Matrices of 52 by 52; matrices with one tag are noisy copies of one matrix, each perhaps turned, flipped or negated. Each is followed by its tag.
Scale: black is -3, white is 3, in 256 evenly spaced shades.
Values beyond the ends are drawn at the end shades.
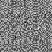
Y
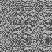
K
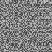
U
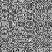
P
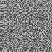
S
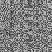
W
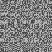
W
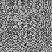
K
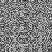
W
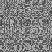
P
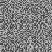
S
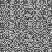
W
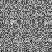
W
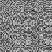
K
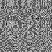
K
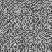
S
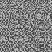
Y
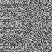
U
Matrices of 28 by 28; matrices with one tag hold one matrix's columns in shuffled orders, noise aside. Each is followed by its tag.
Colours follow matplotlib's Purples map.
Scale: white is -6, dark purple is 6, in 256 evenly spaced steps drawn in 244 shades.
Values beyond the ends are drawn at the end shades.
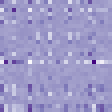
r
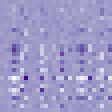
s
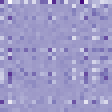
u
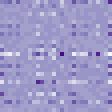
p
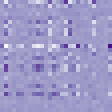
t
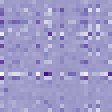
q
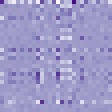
u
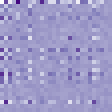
u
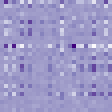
t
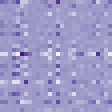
p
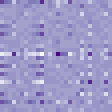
p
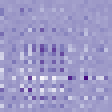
s
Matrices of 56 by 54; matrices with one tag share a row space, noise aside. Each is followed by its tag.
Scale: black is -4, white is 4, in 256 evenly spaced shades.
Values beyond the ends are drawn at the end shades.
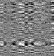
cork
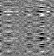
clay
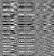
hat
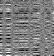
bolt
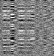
hat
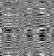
clay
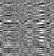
clay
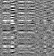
hat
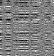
bolt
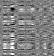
hat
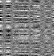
bolt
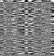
cork
